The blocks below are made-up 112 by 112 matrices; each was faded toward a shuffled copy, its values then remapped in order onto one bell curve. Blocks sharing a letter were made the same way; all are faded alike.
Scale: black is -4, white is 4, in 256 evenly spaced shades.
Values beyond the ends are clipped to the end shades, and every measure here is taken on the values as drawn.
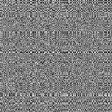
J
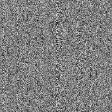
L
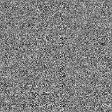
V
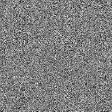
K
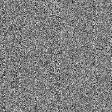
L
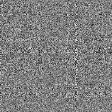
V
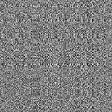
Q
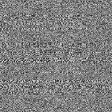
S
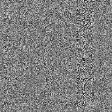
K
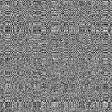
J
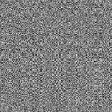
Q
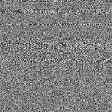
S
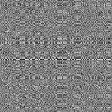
J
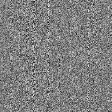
L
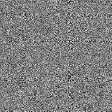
V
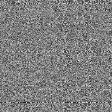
V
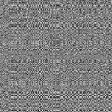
J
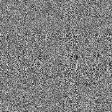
K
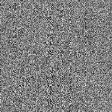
K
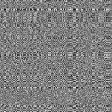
J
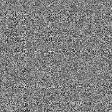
V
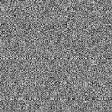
S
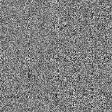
K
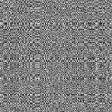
J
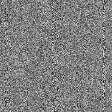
L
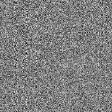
K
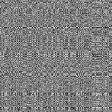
J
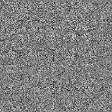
V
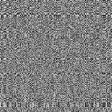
Q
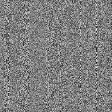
L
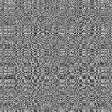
J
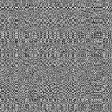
J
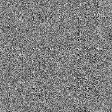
K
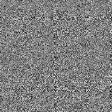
V
